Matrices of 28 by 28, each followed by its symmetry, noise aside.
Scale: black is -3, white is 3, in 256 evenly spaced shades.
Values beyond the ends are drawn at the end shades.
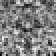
mirrored left to right.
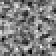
mirrored top to bottom.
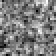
antisymmetric.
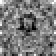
mirrored left to right.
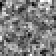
no symmetry.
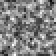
same after a half turn.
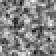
same after a half turn.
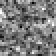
no symmetry.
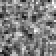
antisymmetric.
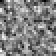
no symmetry.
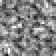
same after a half turn.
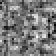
mirrored top to bottom.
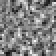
same after a half turn.
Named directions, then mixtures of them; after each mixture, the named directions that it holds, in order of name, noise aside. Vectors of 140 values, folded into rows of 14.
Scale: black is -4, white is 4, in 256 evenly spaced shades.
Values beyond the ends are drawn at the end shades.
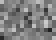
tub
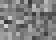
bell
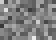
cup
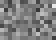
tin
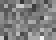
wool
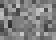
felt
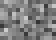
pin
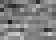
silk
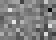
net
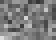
bell, silk, tub.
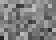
tub, wool.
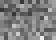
silk, tub, wool.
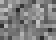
cup, felt, wool.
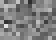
bell, cup.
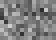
bell, felt.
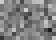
tub.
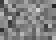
cup, felt, tin.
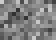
cup, felt, tub.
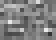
pin, silk.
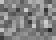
tub.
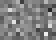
net.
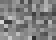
bell.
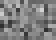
felt, pin.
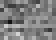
cup, silk.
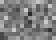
tub.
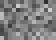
felt, net, wool.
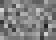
felt, net, tub.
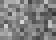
bell, net, pin.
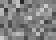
bell, felt, tin.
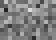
cup, felt, silk.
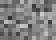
bell.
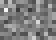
cup, tin.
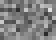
bell, net, tub.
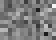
felt, net, tin.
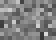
cup, felt, net.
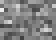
silk, tin.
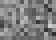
net, pin.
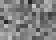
bell.
